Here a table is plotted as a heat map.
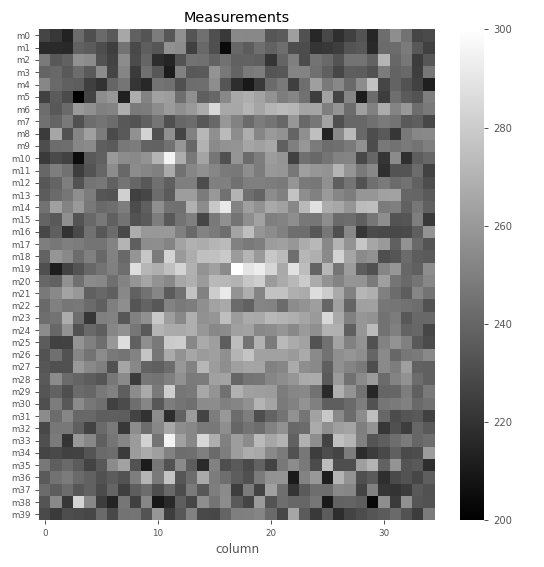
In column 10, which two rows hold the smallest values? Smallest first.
m38, m2
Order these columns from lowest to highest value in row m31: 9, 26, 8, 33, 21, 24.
9, 8, 33, 21, 26, 24
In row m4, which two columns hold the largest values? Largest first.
29, 24
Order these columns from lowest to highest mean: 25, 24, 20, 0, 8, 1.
0, 1, 8, 25, 24, 20
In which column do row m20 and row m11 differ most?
30
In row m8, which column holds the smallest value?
25
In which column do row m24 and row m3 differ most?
11
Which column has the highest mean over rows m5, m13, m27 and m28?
22
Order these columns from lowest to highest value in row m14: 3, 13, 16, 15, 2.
2, 3, 13, 15, 16
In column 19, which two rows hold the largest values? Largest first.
m19, m20
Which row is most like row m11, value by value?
m32
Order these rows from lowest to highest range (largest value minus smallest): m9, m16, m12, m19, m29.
m12, m9, m16, m29, m19
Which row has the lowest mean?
m1
